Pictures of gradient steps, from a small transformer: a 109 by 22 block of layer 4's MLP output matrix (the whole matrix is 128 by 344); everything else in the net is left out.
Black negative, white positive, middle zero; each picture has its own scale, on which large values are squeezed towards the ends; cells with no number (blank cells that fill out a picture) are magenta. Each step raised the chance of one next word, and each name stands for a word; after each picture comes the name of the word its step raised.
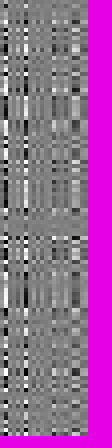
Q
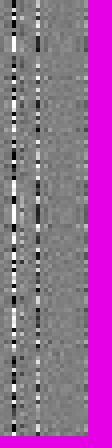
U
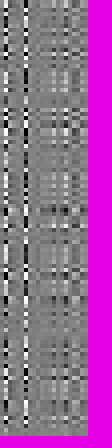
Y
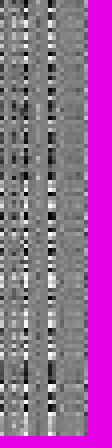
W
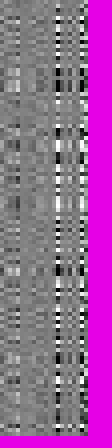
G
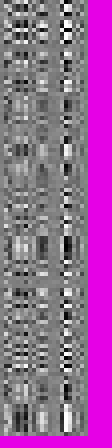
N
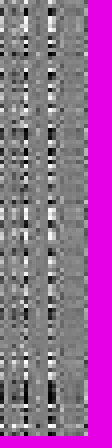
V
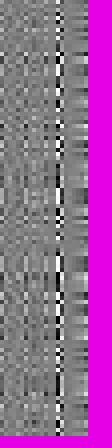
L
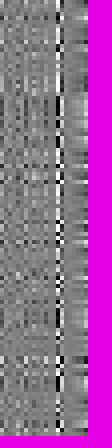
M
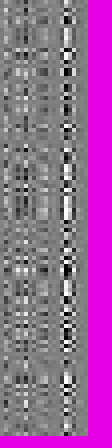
G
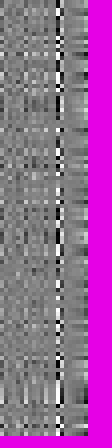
V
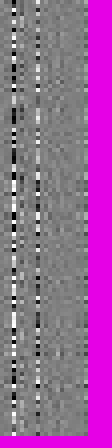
W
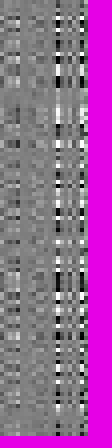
L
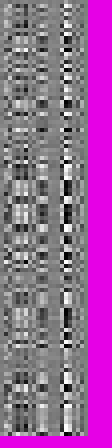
U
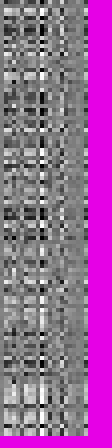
V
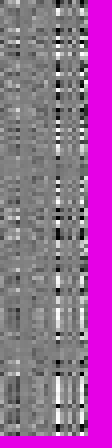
V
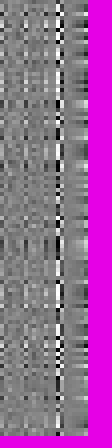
N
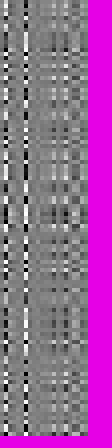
U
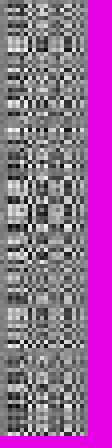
U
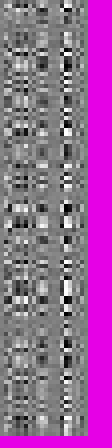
Y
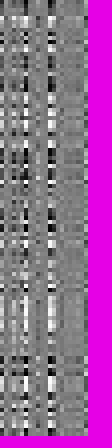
M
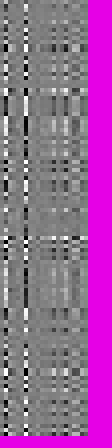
Q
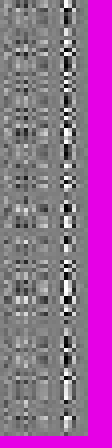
Y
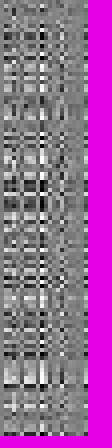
W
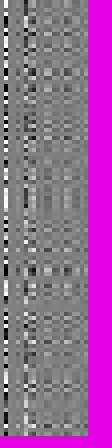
G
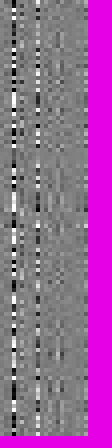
Y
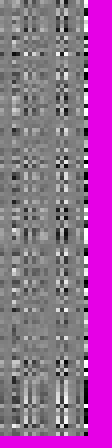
V
